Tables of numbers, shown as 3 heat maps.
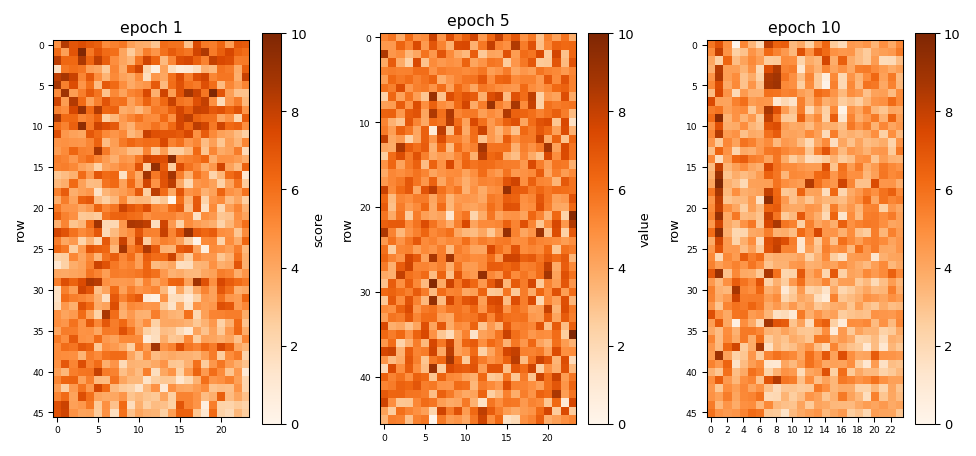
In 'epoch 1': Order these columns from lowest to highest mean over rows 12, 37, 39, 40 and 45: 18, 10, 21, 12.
18, 21, 10, 12
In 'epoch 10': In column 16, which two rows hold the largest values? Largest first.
17, 38
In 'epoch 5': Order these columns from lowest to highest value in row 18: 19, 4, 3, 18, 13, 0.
4, 13, 18, 19, 3, 0
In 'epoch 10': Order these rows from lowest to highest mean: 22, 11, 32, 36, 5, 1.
36, 32, 11, 5, 1, 22
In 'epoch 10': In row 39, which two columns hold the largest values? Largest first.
2, 12
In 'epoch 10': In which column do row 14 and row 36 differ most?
13
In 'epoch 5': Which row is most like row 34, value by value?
12
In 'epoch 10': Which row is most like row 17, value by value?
38
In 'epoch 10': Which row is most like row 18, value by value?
28
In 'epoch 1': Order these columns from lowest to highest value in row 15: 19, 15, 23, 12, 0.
19, 0, 23, 15, 12
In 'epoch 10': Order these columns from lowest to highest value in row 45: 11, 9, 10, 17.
9, 17, 10, 11
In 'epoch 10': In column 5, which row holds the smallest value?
8
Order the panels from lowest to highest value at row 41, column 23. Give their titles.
epoch 1, epoch 10, epoch 5
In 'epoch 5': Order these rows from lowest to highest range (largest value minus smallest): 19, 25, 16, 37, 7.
16, 19, 25, 37, 7
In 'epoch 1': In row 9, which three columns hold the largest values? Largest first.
0, 16, 15
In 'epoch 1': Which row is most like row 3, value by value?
31
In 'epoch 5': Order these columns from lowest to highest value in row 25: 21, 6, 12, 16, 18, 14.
21, 12, 6, 18, 14, 16
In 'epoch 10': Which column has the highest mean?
1
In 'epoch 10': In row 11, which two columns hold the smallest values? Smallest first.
14, 21
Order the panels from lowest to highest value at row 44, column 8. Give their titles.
epoch 10, epoch 5, epoch 1
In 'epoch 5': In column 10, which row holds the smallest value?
38
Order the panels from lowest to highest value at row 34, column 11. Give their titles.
epoch 10, epoch 1, epoch 5
